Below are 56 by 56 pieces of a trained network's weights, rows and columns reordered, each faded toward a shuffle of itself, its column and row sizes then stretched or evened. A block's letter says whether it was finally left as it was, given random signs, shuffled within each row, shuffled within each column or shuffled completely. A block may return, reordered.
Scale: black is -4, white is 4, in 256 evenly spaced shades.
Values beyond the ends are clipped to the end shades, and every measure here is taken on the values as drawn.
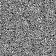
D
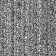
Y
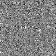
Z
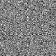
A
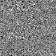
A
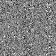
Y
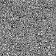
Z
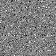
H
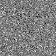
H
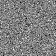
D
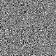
Z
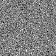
Y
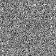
Z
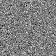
D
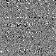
Z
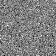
H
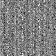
Y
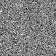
D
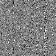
Y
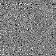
Z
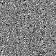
Y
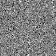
Y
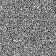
H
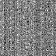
A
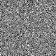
Z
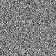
A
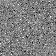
D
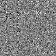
Z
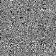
Z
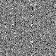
Y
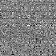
A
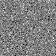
Y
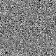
Z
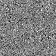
D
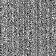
Y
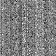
Y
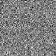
A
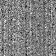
Y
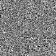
Z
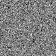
D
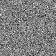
D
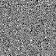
Z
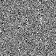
Y
